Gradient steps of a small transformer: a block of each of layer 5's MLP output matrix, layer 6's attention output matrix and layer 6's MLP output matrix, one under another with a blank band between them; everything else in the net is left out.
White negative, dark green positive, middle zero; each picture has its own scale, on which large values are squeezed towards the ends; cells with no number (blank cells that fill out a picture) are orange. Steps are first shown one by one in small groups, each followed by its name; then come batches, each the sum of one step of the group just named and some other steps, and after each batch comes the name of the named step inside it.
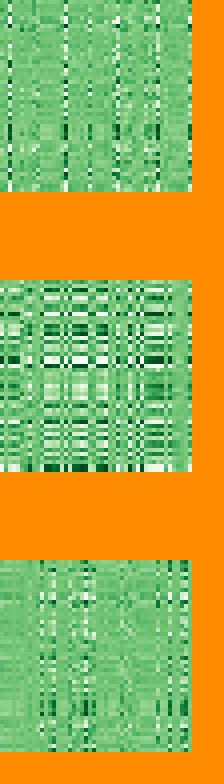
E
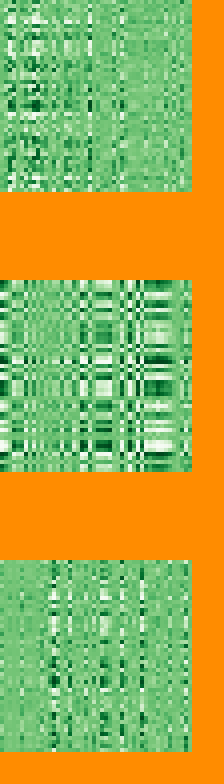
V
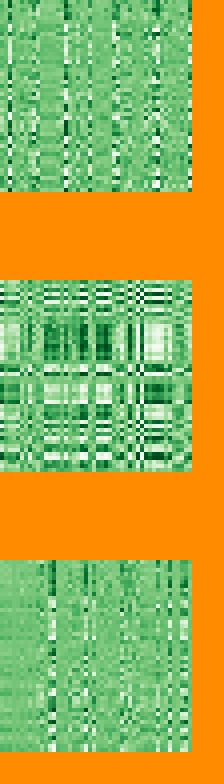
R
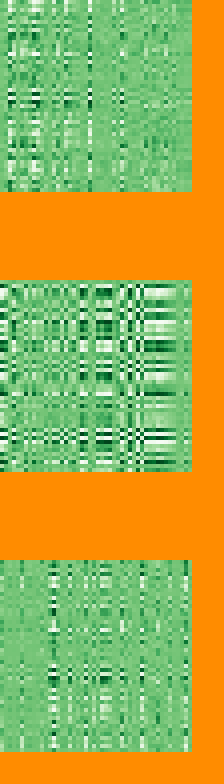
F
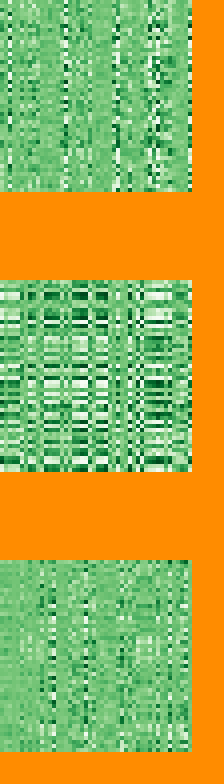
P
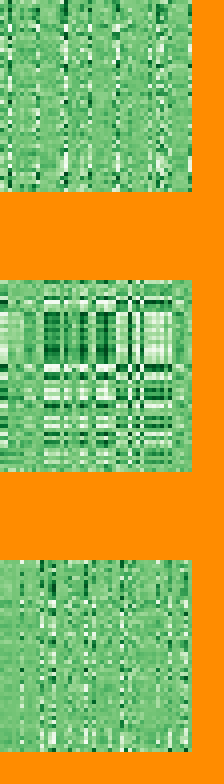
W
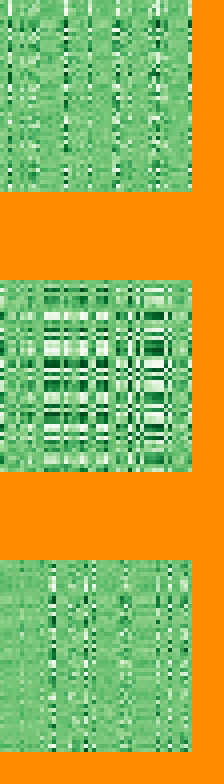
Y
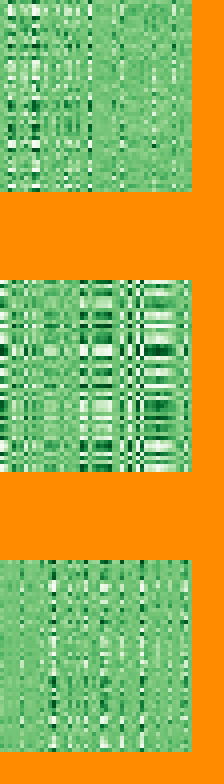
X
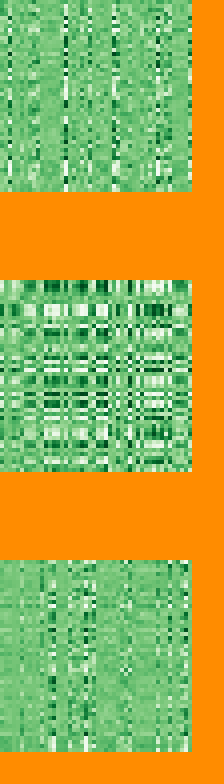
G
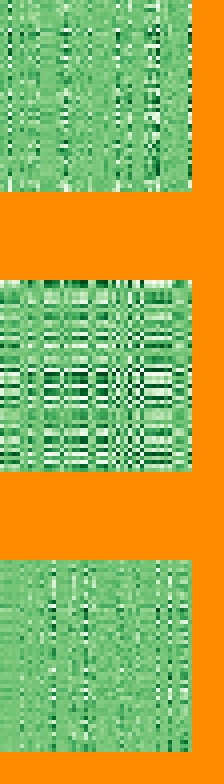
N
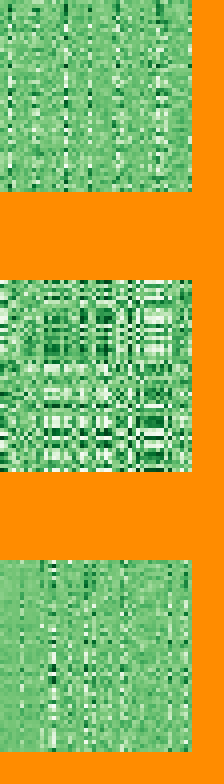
W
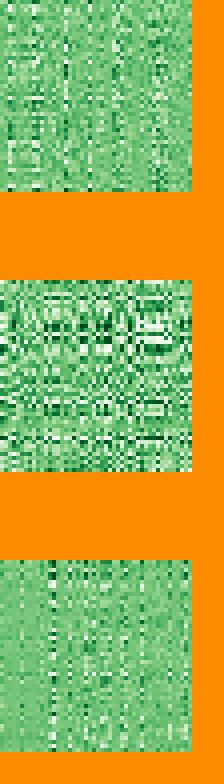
X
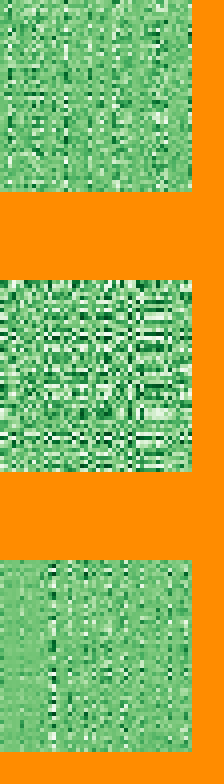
N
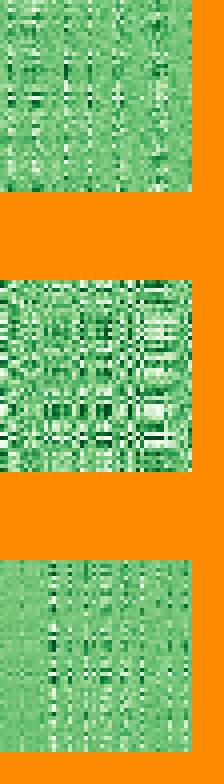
F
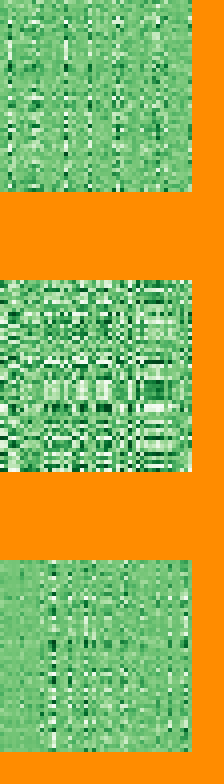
E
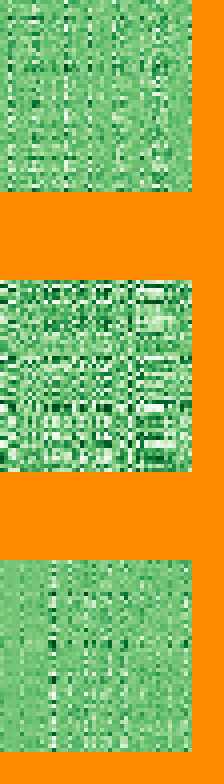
P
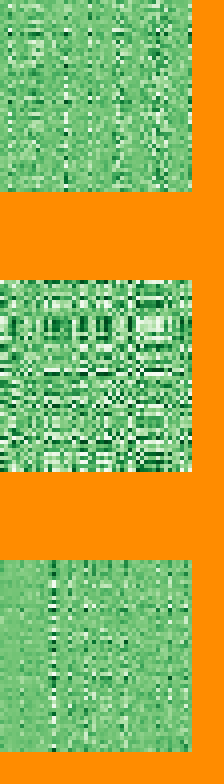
N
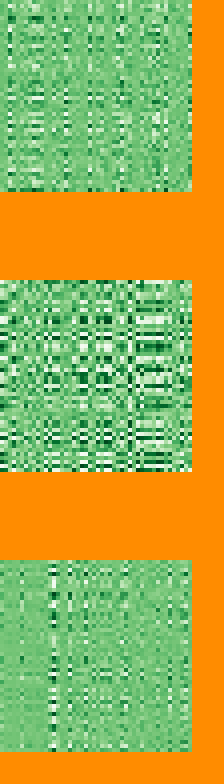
N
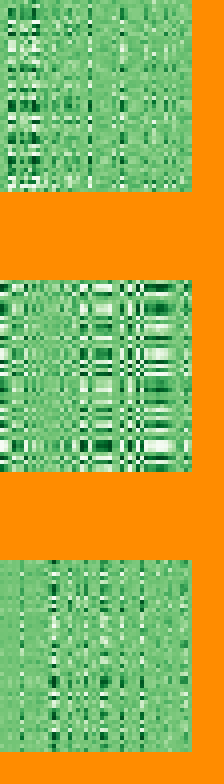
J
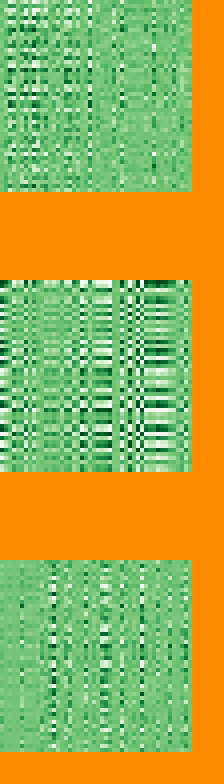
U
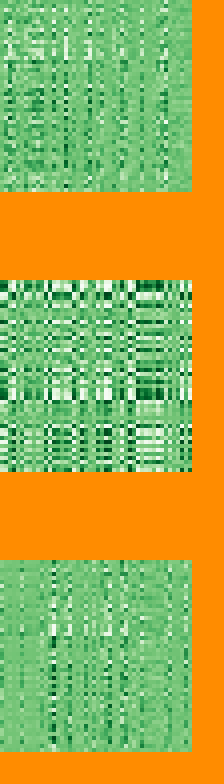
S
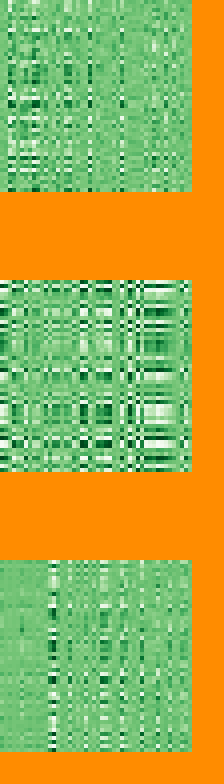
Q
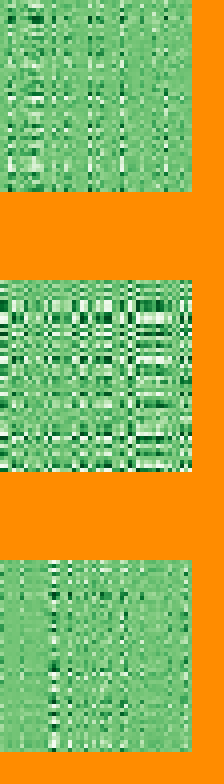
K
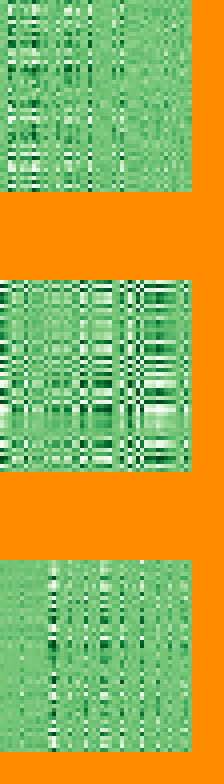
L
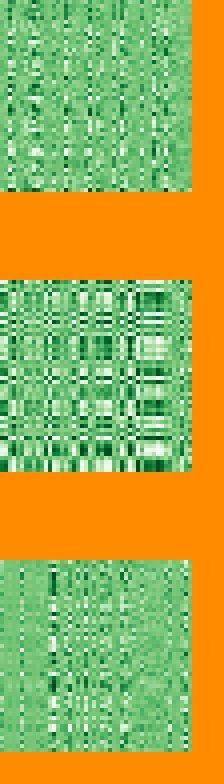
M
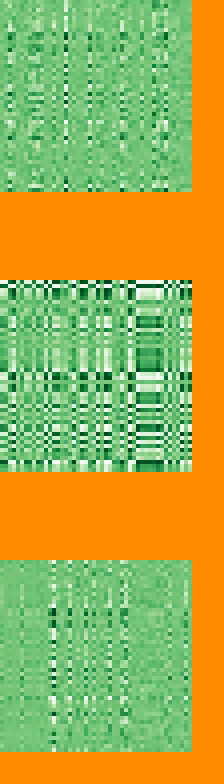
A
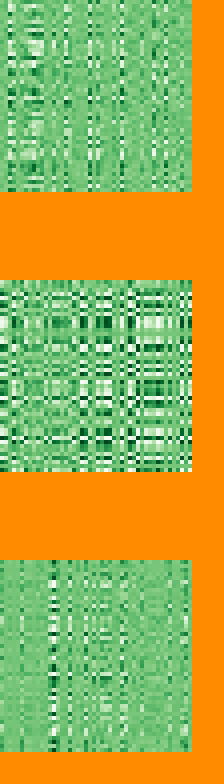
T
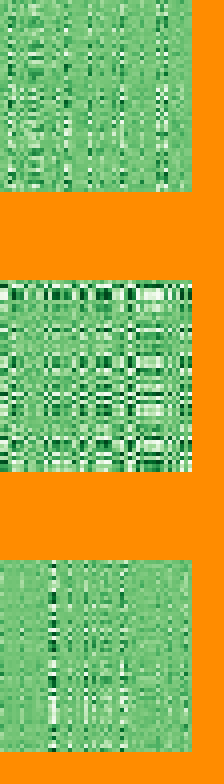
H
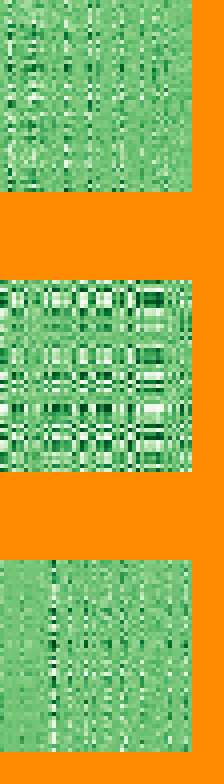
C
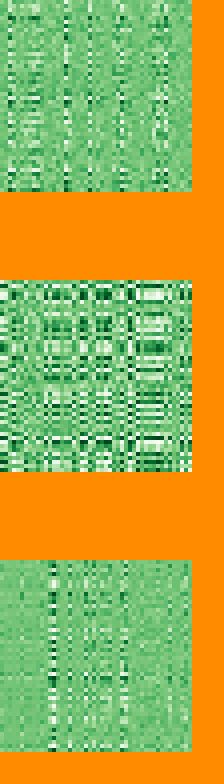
H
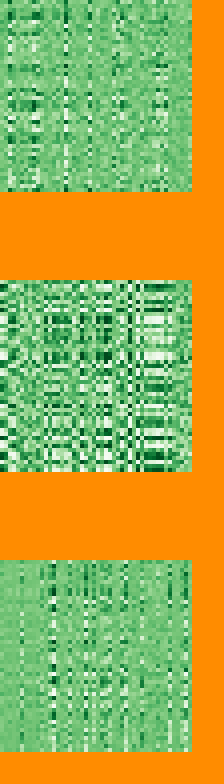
J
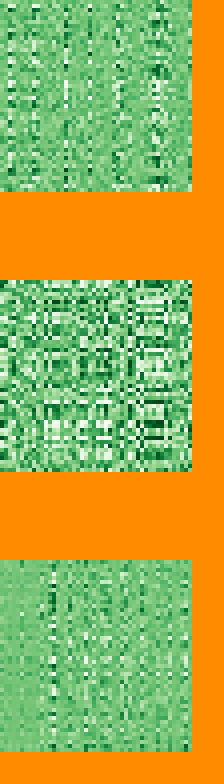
J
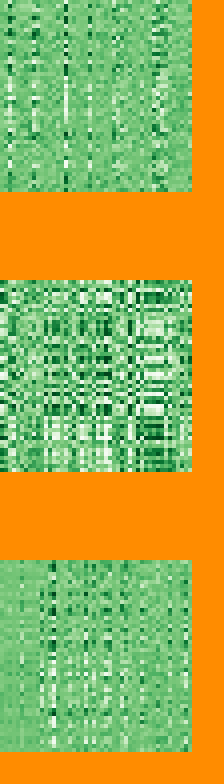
C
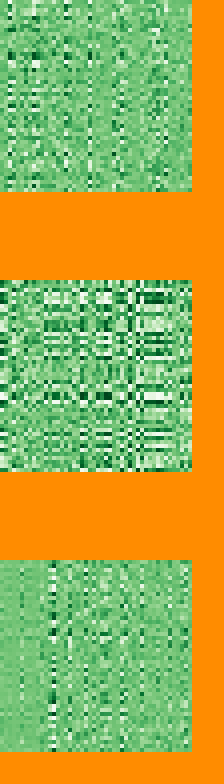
U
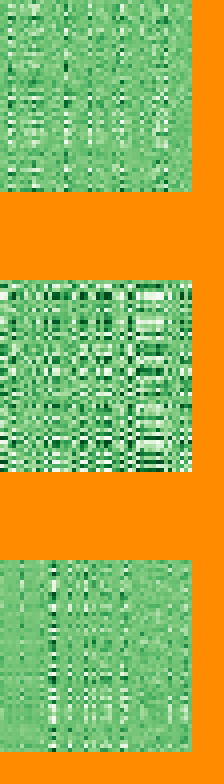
H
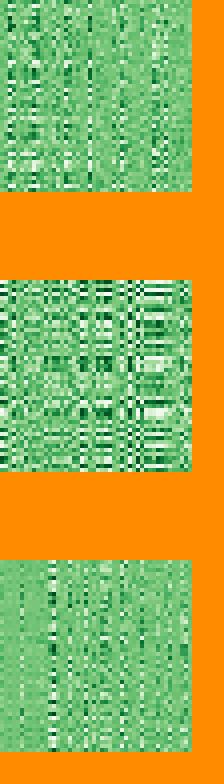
L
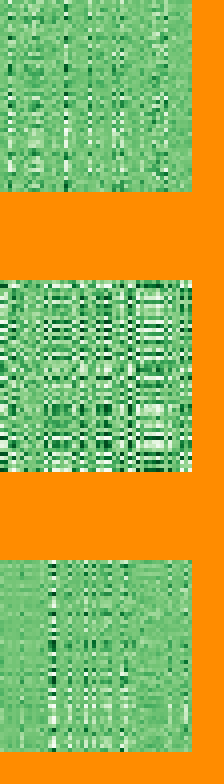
H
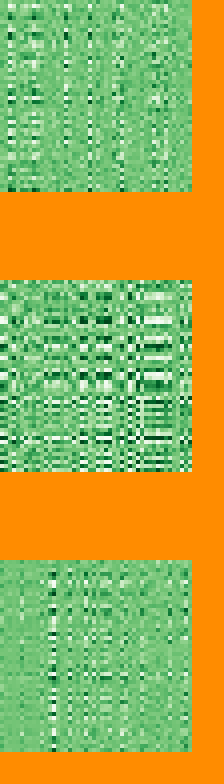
T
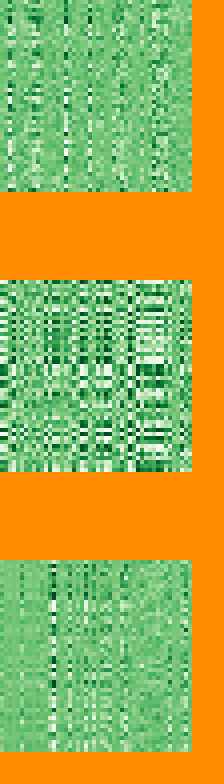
M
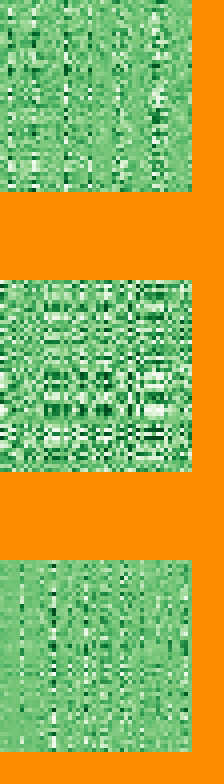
L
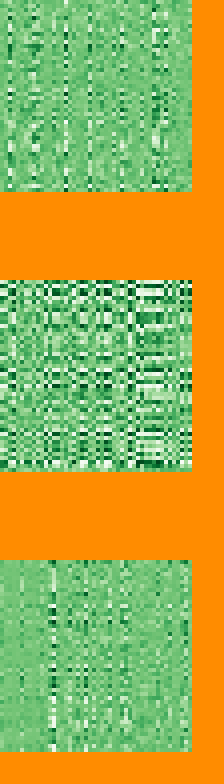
A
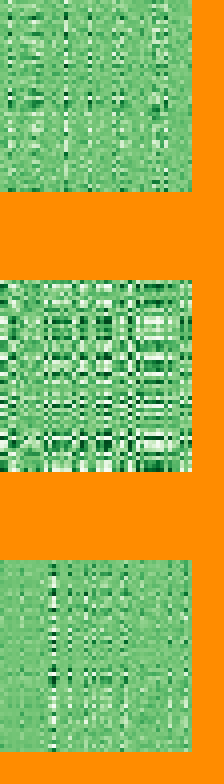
T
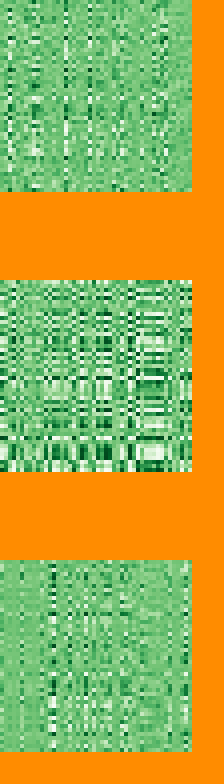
M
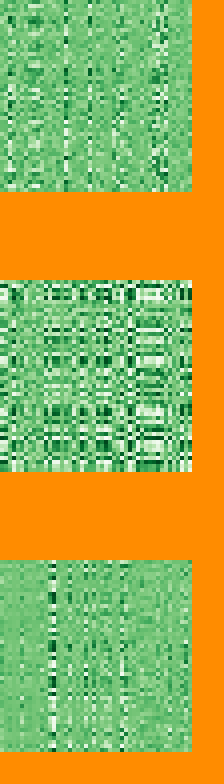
H
